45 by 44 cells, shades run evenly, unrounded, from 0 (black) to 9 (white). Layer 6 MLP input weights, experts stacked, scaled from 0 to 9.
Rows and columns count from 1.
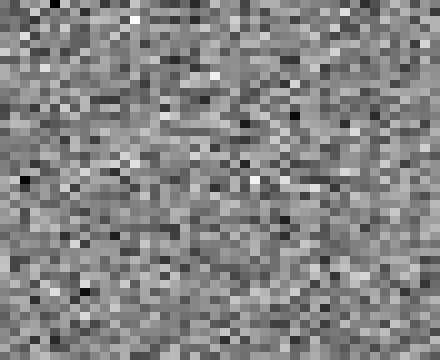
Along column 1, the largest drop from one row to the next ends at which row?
8
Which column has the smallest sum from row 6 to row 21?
25
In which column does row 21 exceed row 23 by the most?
3
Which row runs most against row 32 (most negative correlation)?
20
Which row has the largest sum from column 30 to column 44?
34
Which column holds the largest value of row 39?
12
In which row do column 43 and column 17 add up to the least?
33
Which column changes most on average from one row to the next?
9
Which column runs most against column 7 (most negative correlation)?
19
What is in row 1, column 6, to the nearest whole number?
0
